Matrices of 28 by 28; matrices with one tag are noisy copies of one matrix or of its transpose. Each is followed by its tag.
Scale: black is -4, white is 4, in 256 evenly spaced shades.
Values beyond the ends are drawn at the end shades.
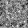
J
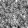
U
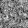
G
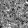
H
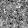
G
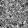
J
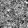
H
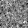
J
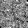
H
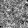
H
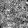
H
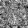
U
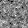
G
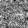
U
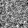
J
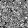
J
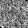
H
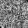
H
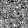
G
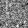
J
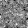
U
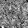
H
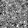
J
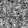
G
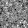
J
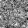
U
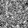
J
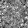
J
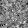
J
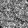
H
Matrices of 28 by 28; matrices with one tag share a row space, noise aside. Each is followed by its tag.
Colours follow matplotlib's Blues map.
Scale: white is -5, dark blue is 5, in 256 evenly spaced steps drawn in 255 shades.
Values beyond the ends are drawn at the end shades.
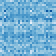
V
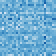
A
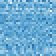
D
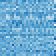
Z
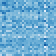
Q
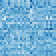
V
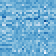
Q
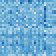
A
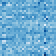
Q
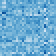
Q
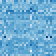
V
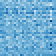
D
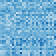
Z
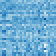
Q
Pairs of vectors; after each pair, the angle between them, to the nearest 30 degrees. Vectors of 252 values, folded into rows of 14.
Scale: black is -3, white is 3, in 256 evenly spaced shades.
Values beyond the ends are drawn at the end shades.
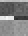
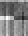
30 degrees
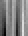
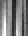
150 degrees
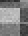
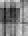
150 degrees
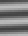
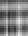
30 degrees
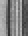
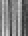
60 degrees
